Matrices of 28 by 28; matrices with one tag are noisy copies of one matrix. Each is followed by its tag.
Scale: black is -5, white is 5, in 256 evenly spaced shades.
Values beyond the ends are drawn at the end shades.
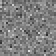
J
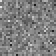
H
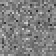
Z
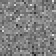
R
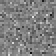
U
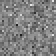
R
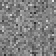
R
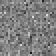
U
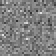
Z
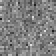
H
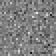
U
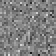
U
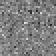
Z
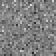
R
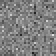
R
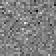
Z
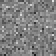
R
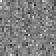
H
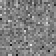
H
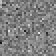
J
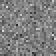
R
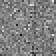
R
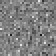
U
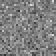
R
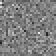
J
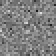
Z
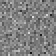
U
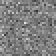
Z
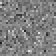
J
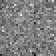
R
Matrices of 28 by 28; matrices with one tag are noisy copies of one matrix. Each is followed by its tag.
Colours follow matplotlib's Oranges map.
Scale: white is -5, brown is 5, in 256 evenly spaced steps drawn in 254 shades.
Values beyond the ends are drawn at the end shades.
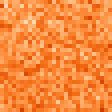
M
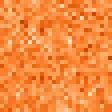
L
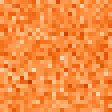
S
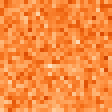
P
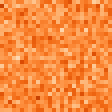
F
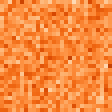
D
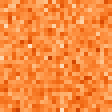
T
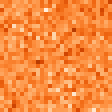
P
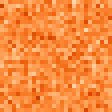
F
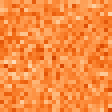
S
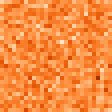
D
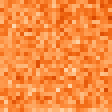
P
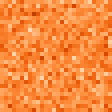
S
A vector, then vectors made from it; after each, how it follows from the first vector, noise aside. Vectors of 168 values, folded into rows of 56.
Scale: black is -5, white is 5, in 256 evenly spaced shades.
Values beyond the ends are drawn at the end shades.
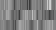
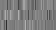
reversed, negated, partly zeroed.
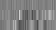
negated, partly zeroed.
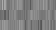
wrapped around, shrunk.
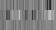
negated, partly zeroed.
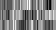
negated, scaled up.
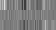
wrapped around, negated, partly zeroed.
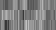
reversed, negated.
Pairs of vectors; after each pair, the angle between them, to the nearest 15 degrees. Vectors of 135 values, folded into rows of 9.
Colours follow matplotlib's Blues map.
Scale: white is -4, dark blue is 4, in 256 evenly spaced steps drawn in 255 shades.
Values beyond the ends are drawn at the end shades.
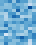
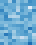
150 degrees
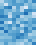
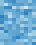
30 degrees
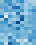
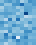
105 degrees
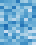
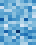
150 degrees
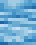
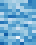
45 degrees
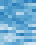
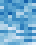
30 degrees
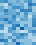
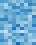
30 degrees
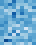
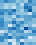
120 degrees
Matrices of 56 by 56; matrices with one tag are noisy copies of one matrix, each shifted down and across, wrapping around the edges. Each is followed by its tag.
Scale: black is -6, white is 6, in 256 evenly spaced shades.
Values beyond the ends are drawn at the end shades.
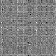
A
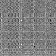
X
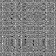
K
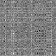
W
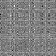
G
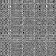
X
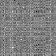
W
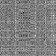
W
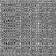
W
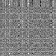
K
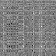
W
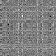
G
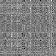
A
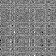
G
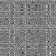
G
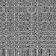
K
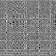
X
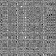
W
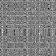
K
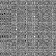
W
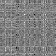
A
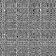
X
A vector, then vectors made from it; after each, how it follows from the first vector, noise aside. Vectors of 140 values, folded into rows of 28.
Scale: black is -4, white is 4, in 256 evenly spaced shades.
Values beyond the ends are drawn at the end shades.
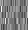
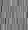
negated, shrunk.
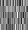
wrapped around.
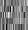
wrapped around, negated.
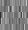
reversed, negated, partly zeroed.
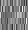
reversed.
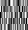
reversed, negated, scaled up.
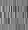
wrapped around, partly zeroed.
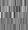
wrapped around, partly zeroed.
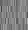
negated, shrunk.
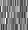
copied.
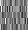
copied.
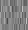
reversed, shrunk.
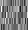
copied.
